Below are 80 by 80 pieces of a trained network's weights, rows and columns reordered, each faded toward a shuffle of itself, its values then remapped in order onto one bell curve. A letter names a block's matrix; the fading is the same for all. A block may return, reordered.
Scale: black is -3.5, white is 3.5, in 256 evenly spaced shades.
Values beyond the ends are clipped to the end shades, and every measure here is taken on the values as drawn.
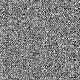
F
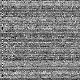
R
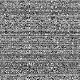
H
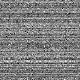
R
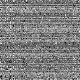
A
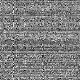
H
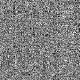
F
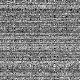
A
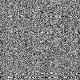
F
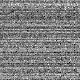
R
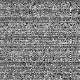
H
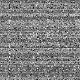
H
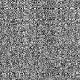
F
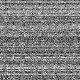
R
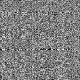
F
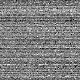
R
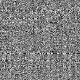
F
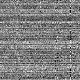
R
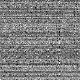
A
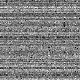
R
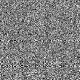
F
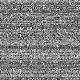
H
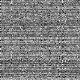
A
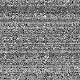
H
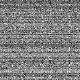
A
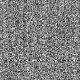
F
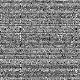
A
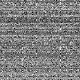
H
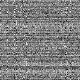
A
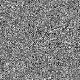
F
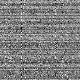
A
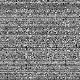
H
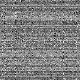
A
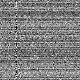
R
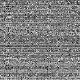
H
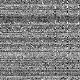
A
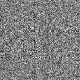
F
